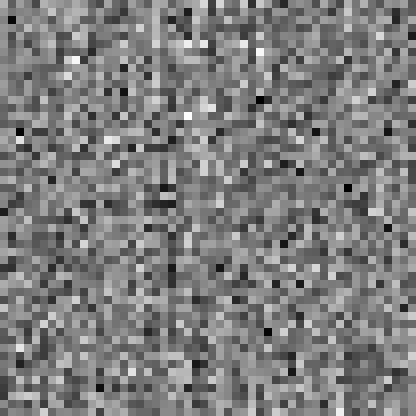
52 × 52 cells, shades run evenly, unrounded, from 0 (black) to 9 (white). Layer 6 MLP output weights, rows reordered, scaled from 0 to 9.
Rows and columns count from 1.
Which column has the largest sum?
18
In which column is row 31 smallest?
36
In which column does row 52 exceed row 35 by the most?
43
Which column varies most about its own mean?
22
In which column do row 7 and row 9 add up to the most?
33
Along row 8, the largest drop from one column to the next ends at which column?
11
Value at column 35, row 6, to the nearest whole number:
3
